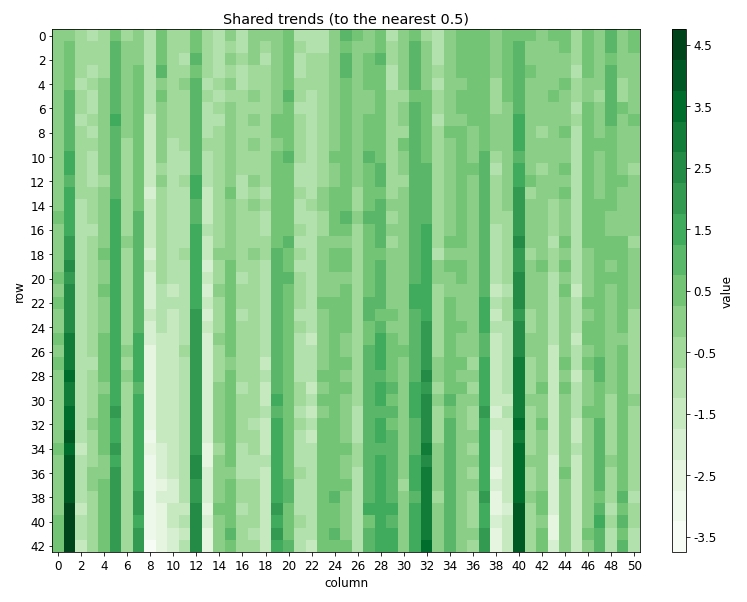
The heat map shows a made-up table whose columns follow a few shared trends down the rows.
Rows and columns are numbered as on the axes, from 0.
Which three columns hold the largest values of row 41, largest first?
1, 40, 32
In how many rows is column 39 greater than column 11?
22
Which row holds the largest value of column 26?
0
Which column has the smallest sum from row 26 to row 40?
8
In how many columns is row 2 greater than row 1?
8
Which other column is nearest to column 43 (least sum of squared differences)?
9
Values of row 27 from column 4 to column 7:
0.5 1.5 -0.5 1.5
